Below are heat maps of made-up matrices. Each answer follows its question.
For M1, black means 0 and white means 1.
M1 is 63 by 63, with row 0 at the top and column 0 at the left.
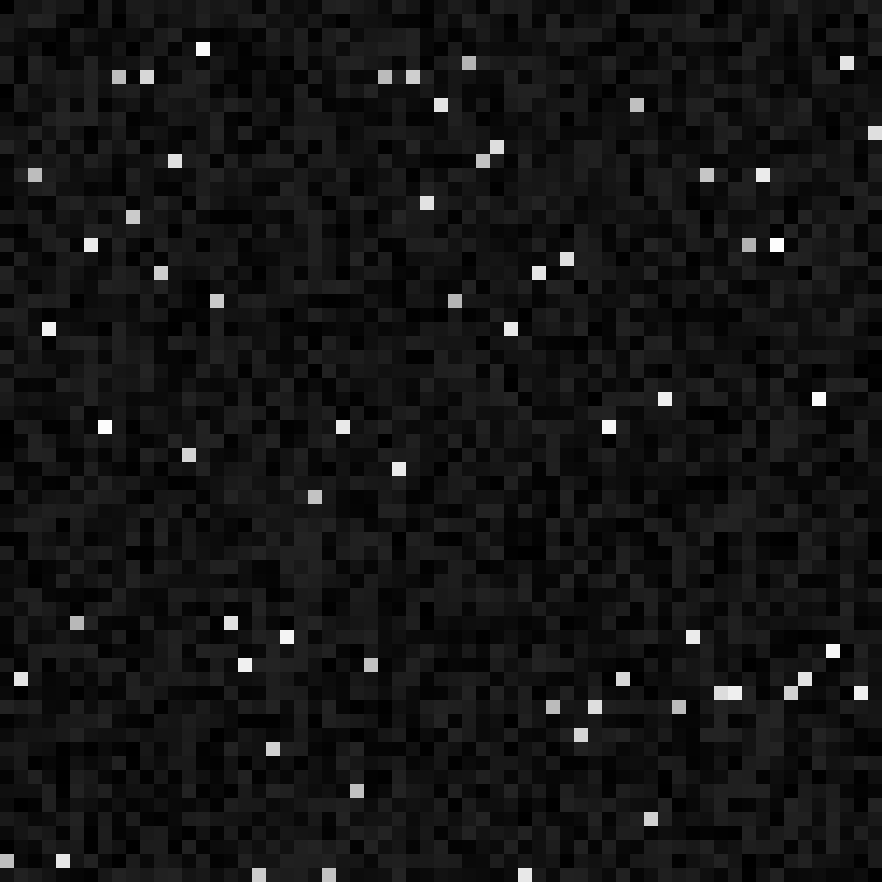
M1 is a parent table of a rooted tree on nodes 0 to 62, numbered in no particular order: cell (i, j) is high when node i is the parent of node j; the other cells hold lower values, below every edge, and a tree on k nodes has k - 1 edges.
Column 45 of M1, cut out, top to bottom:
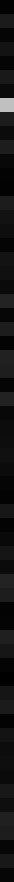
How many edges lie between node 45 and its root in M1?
9
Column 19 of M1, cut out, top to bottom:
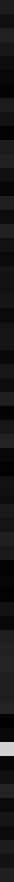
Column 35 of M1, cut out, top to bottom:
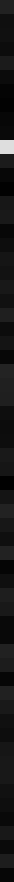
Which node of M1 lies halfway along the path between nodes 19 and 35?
48
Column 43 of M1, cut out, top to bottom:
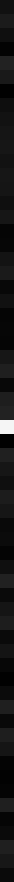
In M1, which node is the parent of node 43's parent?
14
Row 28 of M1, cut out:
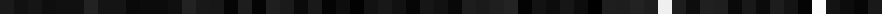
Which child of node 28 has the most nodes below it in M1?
47
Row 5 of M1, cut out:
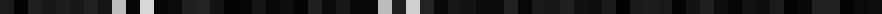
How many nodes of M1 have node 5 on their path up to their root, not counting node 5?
6
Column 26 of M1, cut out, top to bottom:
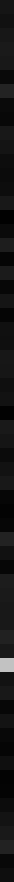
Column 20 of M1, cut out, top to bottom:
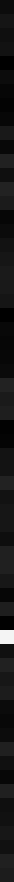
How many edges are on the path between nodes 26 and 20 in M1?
8
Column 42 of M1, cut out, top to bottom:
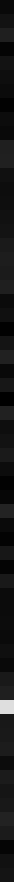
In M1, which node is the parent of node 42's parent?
12
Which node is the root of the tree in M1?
21
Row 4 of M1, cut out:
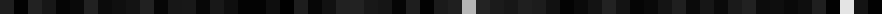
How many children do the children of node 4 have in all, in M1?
1
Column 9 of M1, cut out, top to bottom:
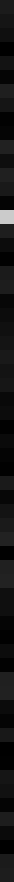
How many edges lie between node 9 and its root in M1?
2
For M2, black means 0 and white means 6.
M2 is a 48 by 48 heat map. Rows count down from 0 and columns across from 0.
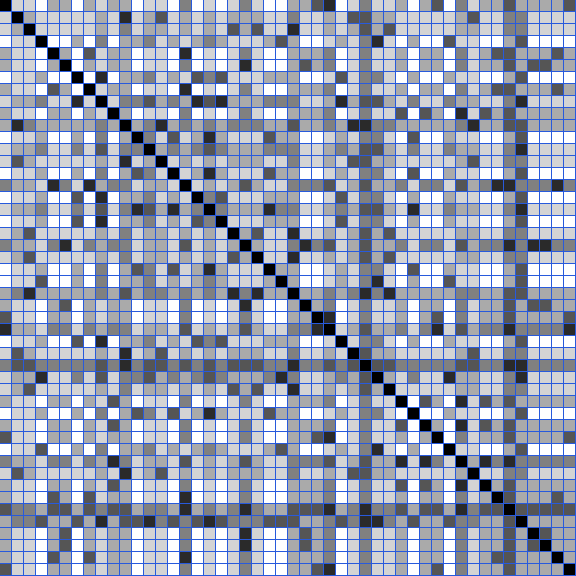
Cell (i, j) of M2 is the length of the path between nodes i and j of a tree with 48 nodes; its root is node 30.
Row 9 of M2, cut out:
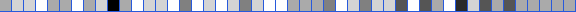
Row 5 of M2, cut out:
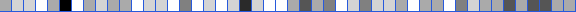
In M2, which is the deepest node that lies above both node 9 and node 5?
42
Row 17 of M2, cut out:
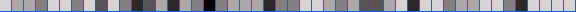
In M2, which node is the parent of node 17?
43
